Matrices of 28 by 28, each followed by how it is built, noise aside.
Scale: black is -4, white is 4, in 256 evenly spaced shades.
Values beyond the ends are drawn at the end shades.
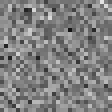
Toeplitz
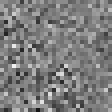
lower triangular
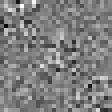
block diagonal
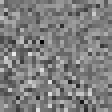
lower triangular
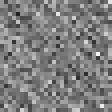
Toeplitz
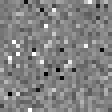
sparse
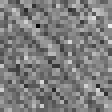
Toeplitz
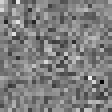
block diagonal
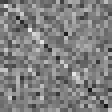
diagonal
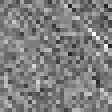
Toeplitz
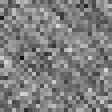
Toeplitz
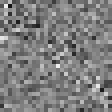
block diagonal
